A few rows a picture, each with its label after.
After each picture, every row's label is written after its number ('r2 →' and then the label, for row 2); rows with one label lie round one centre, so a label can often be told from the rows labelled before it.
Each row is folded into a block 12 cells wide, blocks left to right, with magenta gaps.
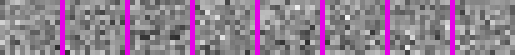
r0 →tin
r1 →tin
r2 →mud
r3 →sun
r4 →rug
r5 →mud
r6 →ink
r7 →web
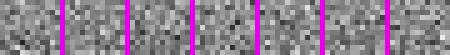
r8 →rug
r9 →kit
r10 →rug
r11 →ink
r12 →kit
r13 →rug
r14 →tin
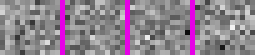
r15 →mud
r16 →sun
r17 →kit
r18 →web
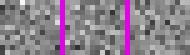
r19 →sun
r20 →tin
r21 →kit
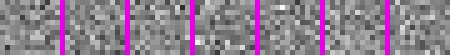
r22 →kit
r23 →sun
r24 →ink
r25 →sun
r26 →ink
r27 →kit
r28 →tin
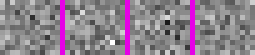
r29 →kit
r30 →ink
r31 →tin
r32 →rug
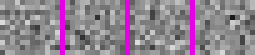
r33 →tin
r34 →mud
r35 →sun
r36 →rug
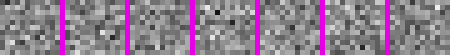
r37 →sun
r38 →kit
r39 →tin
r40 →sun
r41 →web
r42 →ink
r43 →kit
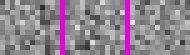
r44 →rug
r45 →sun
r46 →ink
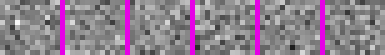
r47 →rug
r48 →tin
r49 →rug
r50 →mud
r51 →tin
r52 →tin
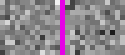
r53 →mud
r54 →web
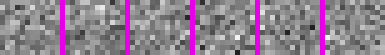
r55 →mud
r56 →mud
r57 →mud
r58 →kit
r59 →mud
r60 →web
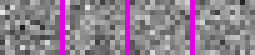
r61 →mud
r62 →ink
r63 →rug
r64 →tin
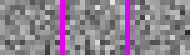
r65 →rug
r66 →sun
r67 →rug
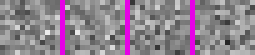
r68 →tin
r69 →kit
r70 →rug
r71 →kit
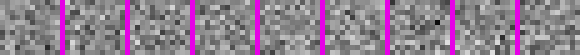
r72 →mud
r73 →mud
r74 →tin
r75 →ink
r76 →sun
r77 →sun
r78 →tin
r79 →kit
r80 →sun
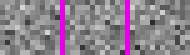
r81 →rug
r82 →mud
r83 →kit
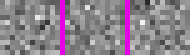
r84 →tin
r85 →rug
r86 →kit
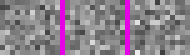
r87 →web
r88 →rug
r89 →tin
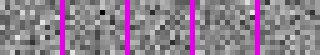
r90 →kit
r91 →tin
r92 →tin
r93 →rug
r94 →rug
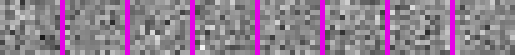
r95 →mud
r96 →tin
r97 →kit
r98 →web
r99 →tin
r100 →mud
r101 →ink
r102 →web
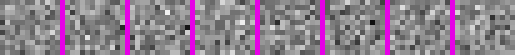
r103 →sun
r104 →mud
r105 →mud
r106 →kit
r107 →sun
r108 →tin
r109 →tin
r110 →ink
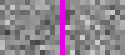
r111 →tin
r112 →sun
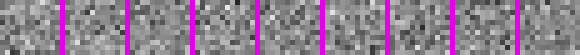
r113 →sun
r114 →sun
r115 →kit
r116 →sun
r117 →kit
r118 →rug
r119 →mud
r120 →kit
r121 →rug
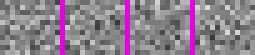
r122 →tin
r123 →sun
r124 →ink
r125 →mud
